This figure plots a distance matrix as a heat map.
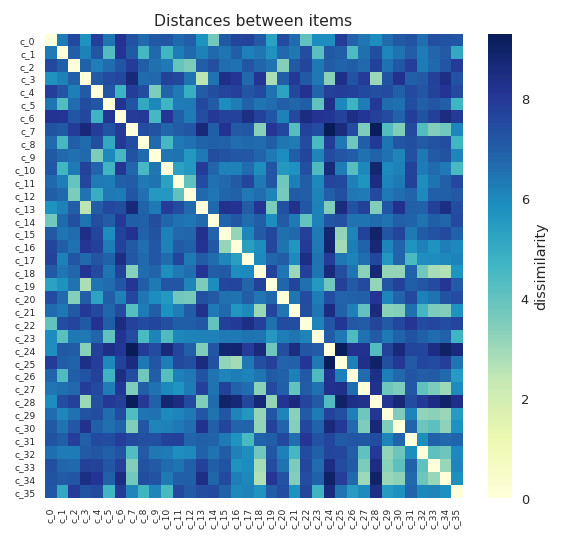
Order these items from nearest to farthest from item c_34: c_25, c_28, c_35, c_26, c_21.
c_21, c_35, c_26, c_25, c_28
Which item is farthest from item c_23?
c_6
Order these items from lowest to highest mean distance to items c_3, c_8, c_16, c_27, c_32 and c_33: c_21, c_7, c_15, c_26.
c_21, c_7, c_26, c_15
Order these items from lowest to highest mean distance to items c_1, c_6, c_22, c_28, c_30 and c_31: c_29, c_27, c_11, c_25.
c_29, c_27, c_11, c_25
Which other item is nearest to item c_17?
c_31
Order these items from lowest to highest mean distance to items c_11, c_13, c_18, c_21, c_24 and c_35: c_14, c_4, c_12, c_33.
c_33, c_12, c_14, c_4
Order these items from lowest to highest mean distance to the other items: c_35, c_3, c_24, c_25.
c_35, c_3, c_25, c_24
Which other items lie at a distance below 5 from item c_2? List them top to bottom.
c_11, c_12, c_20
